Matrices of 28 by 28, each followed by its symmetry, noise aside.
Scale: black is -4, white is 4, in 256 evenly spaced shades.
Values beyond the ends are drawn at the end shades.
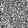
no symmetry.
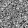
symmetric.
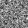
symmetric across the other diagonal.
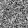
no symmetry.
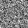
antisymmetric.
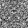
mirrored left to right.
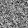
antisymmetric.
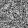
symmetric.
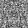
mirrored left to right.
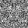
mirrored left to right.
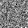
no symmetry.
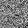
no symmetry.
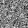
antisymmetric.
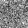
no symmetry.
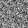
antisymmetric.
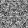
mirrored left to right.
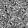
antisymmetric.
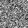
symmetric across the other diagonal.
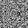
mirrored top to bottom.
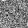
symmetric across the other diagonal.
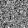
no symmetry.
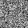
no symmetry.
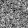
no symmetry.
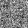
no symmetry.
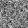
symmetric.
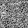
no symmetry.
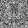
mirrored left to right.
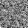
symmetric across the other diagonal.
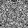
mirrored left to right.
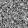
no symmetry.
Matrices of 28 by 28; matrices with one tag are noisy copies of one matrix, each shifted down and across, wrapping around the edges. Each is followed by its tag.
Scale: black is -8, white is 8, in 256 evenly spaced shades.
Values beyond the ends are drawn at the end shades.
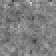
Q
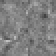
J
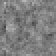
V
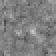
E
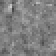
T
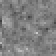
V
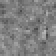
T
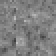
V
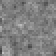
V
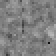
E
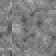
V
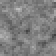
V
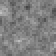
V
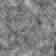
E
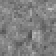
V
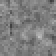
E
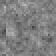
V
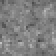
Q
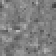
J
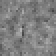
T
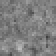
E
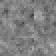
V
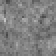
Q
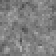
Q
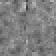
T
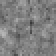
E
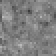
V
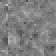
V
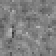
T
